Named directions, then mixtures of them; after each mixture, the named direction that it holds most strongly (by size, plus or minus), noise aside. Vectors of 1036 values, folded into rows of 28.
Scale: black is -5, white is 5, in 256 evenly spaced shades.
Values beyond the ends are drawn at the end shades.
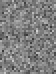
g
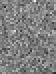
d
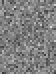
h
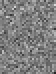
h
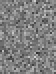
g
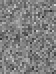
g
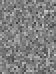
h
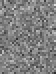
h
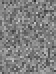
d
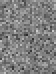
g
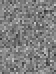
h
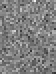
d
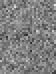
g
